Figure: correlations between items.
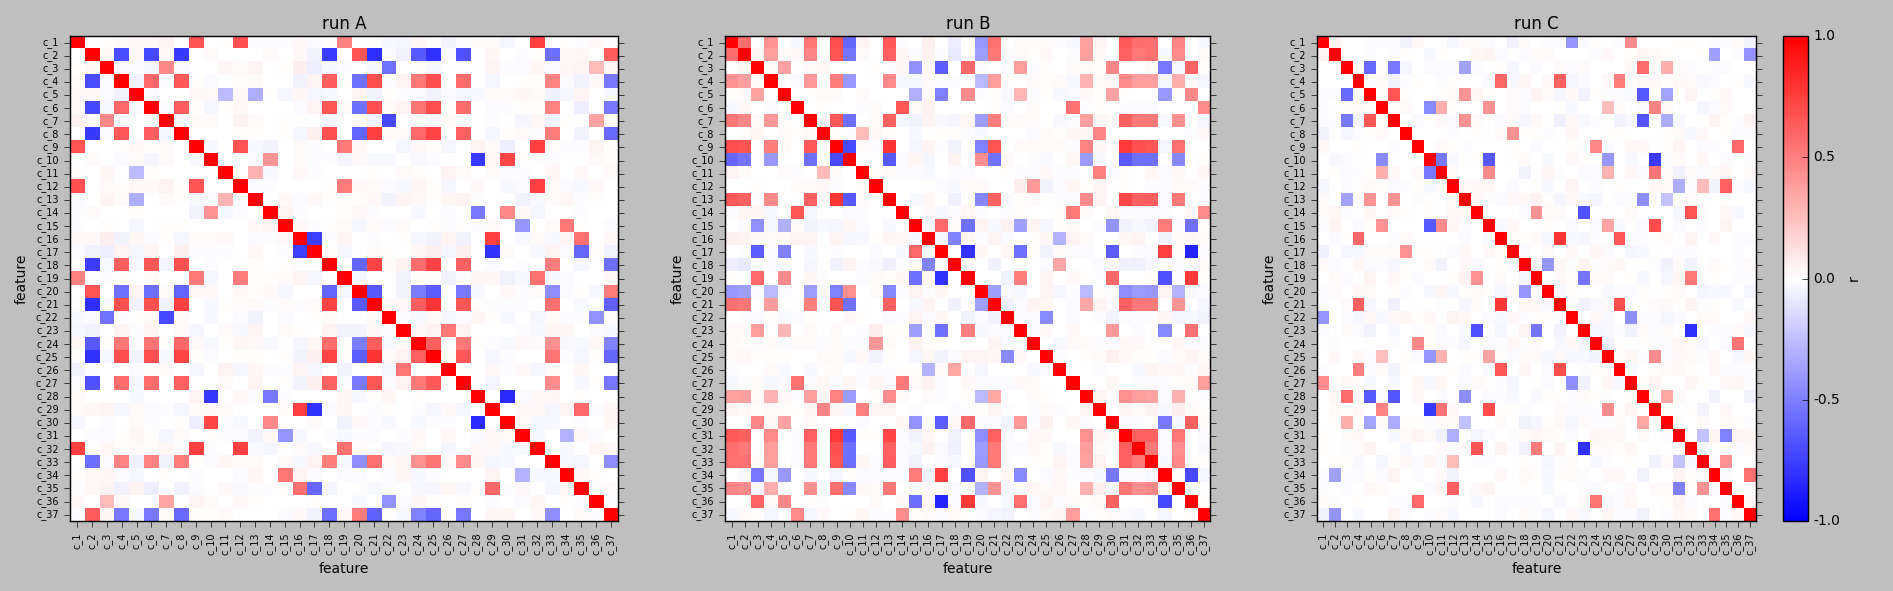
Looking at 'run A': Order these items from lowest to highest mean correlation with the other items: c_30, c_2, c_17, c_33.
c_2, c_17, c_30, c_33
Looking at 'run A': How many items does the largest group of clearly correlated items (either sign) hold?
12
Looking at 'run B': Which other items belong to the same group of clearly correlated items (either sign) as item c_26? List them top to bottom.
c_16, c_18
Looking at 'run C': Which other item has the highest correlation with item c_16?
c_21
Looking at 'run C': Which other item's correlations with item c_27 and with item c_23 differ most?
c_32
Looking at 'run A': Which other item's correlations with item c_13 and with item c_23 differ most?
c_26
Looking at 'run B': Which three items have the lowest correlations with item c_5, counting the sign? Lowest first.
c_17, c_34, c_15
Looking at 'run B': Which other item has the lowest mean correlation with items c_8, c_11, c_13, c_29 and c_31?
c_10
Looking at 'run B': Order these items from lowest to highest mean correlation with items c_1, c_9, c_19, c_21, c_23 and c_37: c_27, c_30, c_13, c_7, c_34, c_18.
c_34, c_18, c_27, c_30, c_7, c_13
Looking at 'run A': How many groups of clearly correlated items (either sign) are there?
8
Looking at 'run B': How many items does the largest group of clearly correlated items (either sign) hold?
14
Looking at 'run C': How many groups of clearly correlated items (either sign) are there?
10
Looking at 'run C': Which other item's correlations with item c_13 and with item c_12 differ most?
c_35
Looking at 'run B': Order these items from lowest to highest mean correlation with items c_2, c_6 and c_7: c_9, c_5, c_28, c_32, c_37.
c_5, c_37, c_28, c_32, c_9
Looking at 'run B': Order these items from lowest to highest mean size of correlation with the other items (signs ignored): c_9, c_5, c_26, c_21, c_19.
c_26, c_5, c_19, c_21, c_9
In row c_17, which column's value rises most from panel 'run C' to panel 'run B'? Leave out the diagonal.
c_34
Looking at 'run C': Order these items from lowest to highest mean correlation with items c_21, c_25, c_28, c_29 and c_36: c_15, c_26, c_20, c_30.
c_20, c_30, c_26, c_15
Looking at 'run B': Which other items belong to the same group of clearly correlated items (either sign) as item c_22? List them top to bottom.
c_25
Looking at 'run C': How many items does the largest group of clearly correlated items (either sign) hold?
6
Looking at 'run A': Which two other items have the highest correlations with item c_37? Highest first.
c_2, c_20
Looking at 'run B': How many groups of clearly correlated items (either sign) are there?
7
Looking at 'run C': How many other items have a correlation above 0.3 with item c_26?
3
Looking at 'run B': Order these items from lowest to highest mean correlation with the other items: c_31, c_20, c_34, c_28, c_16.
c_20, c_34, c_16, c_28, c_31
